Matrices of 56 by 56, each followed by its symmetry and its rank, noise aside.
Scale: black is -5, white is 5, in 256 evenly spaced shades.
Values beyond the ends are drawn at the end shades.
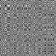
symmetric, rank two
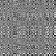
no symmetry, rank three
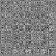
symmetric, rank four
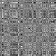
symmetric, rank two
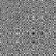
symmetric, rank four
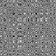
symmetric, rank three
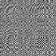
symmetric, rank three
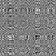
symmetric, rank two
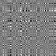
antisymmetric, rank two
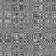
antisymmetric, rank four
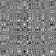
no symmetry, rank three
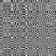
no symmetry, rank three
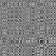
symmetric, rank two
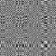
symmetric, rank three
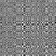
no symmetry, rank two
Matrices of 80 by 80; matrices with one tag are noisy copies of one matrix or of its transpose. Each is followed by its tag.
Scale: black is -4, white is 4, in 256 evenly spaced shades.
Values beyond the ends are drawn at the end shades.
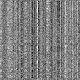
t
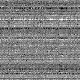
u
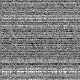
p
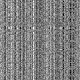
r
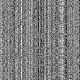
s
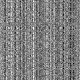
r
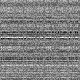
t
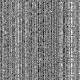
p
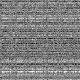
p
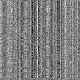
t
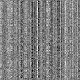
t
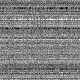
u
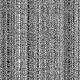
u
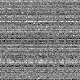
s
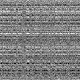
r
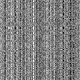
r
